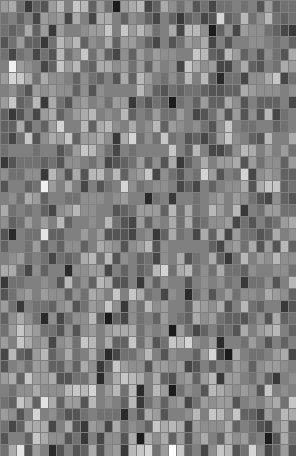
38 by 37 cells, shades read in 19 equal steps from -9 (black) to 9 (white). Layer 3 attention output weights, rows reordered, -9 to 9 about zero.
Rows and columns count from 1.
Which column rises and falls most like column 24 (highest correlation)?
1
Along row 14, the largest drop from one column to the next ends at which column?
23
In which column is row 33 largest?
12
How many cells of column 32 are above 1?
6
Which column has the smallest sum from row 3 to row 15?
27
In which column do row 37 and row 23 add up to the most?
21
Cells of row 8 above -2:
26
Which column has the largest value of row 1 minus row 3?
7
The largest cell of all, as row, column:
38, 22
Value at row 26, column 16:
-5
